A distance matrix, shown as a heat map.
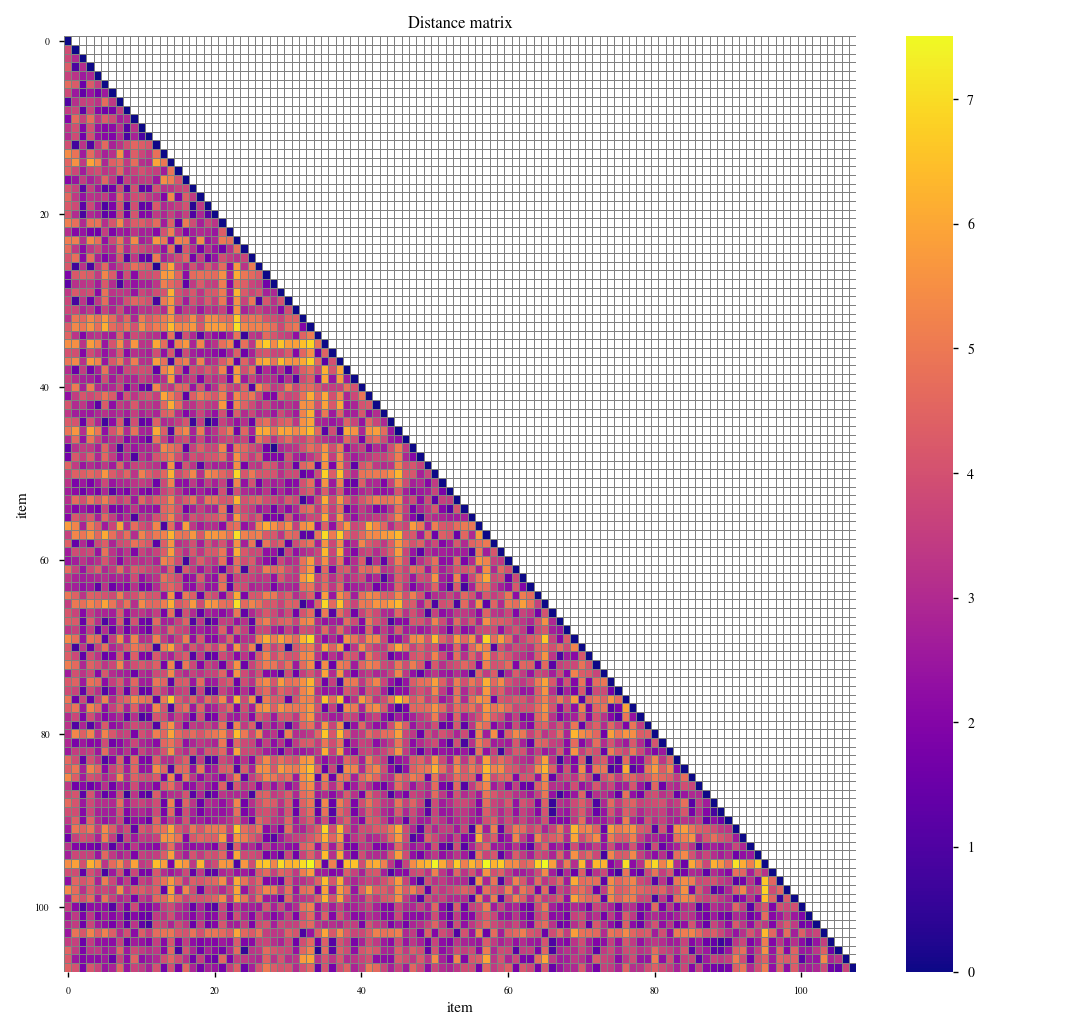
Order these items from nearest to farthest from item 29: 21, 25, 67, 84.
25, 67, 21, 84
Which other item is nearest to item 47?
28
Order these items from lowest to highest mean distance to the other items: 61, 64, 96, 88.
96, 88, 61, 64
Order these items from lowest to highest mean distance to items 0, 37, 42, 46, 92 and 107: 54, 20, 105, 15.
54, 20, 105, 15
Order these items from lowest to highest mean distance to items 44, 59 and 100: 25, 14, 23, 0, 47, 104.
104, 25, 47, 0, 23, 14
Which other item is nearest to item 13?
56
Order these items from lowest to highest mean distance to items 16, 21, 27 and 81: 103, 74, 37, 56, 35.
103, 74, 56, 37, 35
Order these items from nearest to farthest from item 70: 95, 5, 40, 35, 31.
31, 5, 40, 35, 95
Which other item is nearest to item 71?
83
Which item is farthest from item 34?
95
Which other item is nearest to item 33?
57
